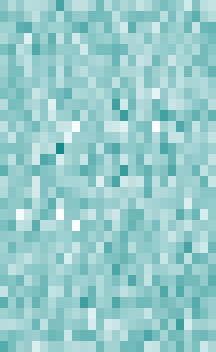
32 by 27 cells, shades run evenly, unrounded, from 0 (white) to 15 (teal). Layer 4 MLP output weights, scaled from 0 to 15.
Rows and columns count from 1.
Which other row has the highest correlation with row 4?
7
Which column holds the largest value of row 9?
9
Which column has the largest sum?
15
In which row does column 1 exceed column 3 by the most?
20
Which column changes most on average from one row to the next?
16
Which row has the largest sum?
28
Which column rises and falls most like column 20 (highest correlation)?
25
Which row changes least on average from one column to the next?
22
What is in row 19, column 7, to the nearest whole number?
10
